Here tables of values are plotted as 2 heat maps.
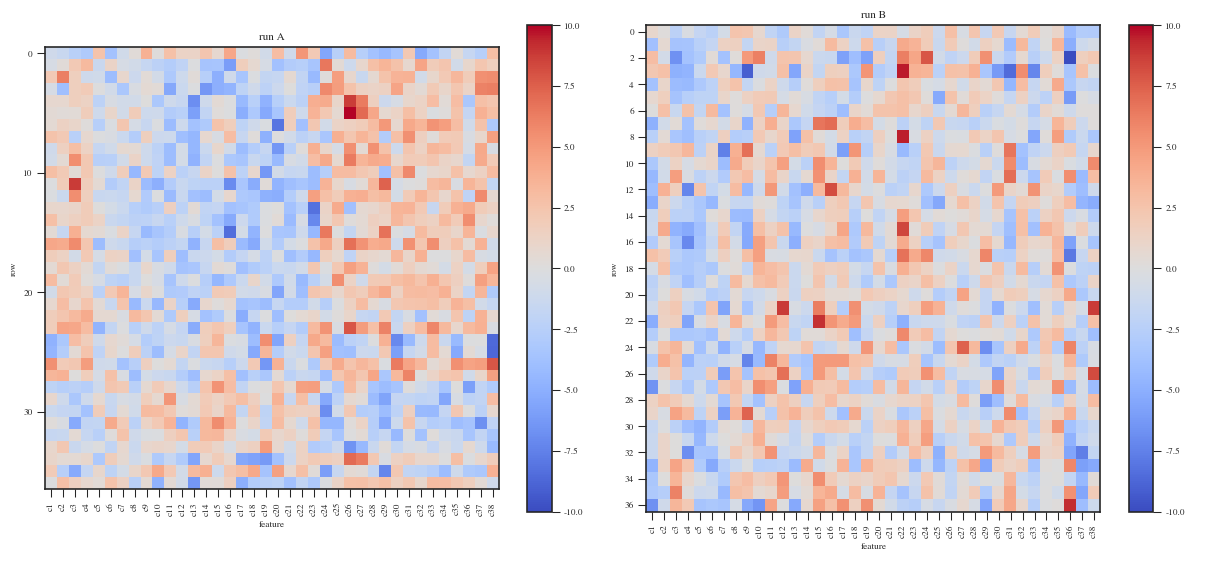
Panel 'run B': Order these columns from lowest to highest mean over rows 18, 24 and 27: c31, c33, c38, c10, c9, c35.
c38, c33, c9, c31, c10, c35
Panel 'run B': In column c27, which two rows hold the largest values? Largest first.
24, 20
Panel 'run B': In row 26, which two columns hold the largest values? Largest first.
c38, c12
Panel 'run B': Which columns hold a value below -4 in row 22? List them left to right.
c1, c4, c22
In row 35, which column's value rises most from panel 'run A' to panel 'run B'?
c3
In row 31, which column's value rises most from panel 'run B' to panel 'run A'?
c15
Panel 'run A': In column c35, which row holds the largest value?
26
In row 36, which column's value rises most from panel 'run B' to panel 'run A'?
c29
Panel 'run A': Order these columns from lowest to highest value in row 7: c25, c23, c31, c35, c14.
c23, c14, c35, c25, c31
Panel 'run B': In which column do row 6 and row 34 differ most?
c15
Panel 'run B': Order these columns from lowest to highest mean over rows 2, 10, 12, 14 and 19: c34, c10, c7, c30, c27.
c7, c27, c34, c30, c10
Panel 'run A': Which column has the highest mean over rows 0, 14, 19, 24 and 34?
c26
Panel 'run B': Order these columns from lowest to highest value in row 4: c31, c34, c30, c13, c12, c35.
c31, c13, c12, c34, c30, c35
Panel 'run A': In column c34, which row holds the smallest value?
29
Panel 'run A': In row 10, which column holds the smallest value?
c19
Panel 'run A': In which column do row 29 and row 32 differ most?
c38
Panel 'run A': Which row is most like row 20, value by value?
6
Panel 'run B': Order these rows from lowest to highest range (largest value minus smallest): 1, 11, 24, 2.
1, 11, 24, 2
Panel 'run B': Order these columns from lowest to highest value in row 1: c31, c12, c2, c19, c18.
c31, c12, c18, c2, c19
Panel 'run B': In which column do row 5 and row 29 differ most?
c36
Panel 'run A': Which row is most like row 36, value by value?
21
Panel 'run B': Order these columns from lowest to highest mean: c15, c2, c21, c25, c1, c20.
c1, c25, c21, c20, c2, c15
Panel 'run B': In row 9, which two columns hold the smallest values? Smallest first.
c7, c17
